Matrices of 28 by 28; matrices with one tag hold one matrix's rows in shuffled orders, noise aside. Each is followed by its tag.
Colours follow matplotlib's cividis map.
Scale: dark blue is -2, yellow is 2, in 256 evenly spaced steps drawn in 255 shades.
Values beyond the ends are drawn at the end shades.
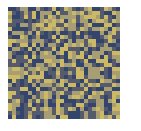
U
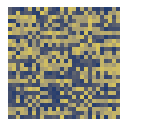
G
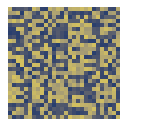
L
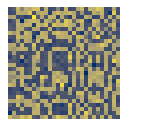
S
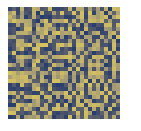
S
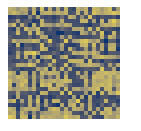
G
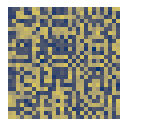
S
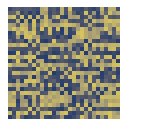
G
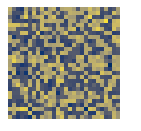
U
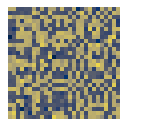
S
